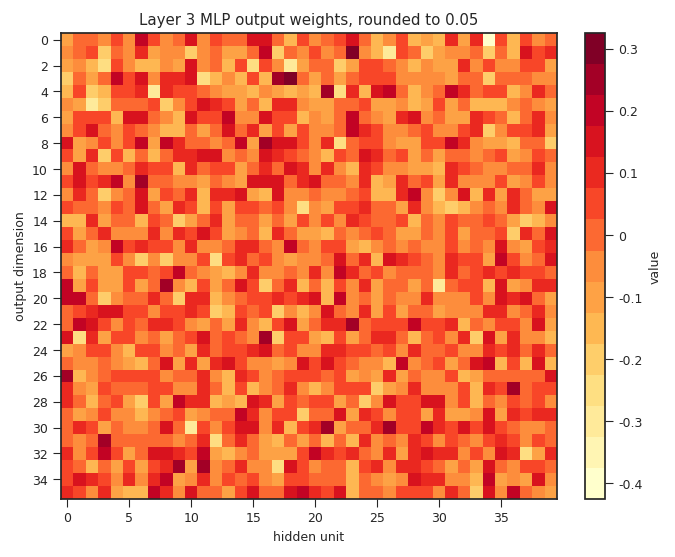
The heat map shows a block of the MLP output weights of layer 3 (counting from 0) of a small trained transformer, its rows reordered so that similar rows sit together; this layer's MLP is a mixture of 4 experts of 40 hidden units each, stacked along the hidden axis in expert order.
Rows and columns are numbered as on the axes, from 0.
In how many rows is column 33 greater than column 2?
12
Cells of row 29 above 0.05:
9
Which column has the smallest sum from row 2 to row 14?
3
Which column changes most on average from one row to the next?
18
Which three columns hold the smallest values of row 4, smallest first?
7, 22, 2
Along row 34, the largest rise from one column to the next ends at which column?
34
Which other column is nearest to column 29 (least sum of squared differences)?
20
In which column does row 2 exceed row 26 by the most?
32
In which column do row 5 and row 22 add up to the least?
16
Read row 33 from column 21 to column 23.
0 0 -0.15
